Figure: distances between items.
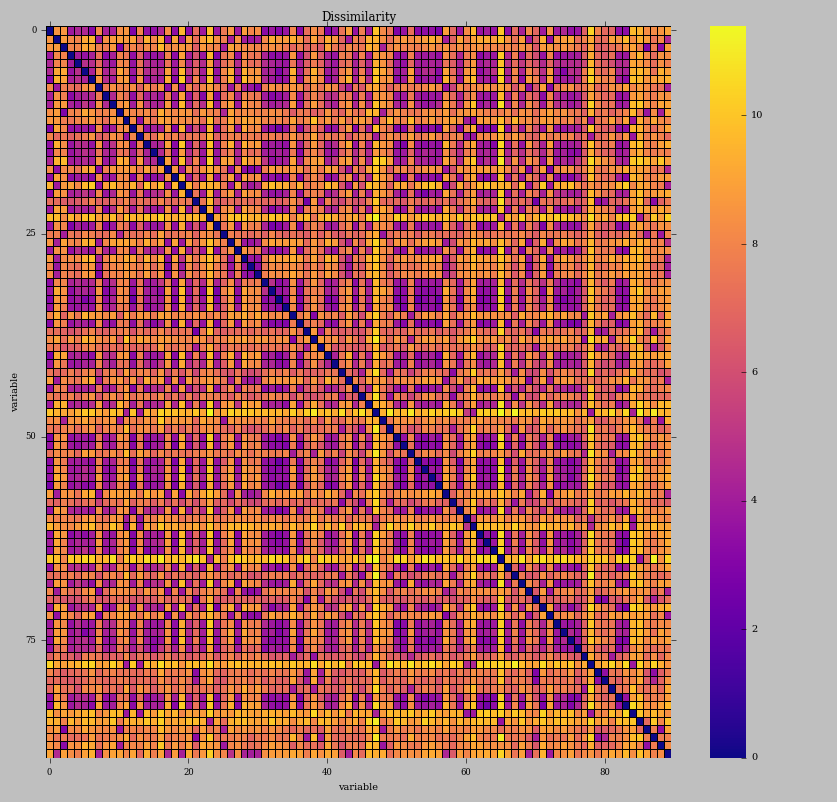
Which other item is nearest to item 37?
21
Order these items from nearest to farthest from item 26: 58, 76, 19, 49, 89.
19, 89, 58, 49, 76
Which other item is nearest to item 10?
2
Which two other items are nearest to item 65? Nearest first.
85, 23
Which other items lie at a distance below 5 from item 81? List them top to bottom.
35, 38, 52, 77
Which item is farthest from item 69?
47
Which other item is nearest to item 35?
38
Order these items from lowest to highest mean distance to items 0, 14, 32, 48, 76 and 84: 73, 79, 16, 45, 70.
73, 16, 70, 79, 45
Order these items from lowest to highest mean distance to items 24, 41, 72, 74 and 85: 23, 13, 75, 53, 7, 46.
53, 75, 46, 7, 13, 23
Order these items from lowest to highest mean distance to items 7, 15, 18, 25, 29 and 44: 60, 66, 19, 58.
66, 58, 19, 60
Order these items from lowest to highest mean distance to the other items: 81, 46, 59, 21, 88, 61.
59, 46, 21, 81, 88, 61
